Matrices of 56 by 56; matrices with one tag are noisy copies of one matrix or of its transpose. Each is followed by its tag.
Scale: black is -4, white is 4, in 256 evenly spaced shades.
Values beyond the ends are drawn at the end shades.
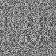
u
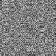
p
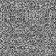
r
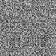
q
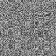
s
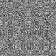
s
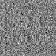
u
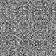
q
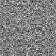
u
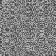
p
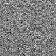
u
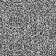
r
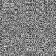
p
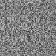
u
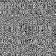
p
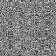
s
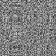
r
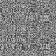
s
